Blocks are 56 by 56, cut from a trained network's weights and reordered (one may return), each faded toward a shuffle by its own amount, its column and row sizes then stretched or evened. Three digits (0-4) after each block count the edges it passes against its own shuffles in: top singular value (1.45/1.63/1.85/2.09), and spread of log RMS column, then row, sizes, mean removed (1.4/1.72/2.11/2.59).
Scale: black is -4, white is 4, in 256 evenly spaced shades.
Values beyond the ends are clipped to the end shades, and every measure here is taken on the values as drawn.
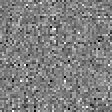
2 1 1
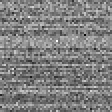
4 0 0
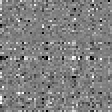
3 3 4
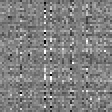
2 4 0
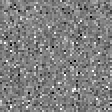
0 1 0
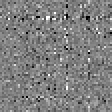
2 2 2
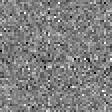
0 1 2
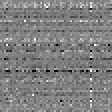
4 2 4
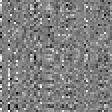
4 4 0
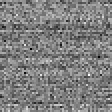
2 0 0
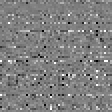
3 1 4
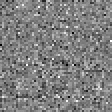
2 1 1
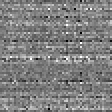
4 1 4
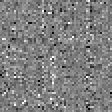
3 2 1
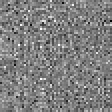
3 0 0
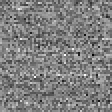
0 0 2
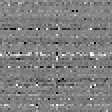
2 0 4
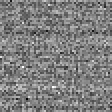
1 0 0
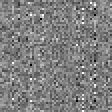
1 3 0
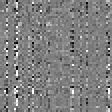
4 4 1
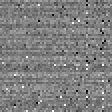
1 1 0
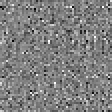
2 1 2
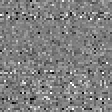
0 0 4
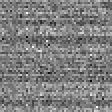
4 3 0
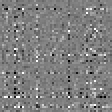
2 3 4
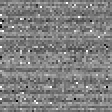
3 0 2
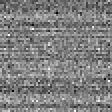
4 3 0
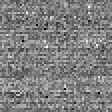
2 2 1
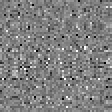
3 0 3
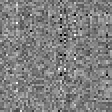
1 2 0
